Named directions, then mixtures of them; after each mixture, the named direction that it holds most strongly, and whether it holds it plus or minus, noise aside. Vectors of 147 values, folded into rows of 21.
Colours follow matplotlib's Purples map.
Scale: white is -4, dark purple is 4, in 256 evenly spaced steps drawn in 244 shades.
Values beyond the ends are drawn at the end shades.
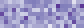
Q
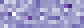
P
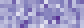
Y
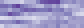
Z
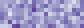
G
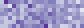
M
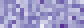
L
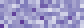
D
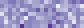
Q, minus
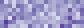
M, minus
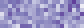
G, minus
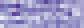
Z, plus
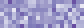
Q, minus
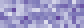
Q, plus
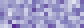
G, plus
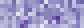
Y, plus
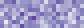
Q, minus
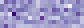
P, minus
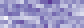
Z, plus
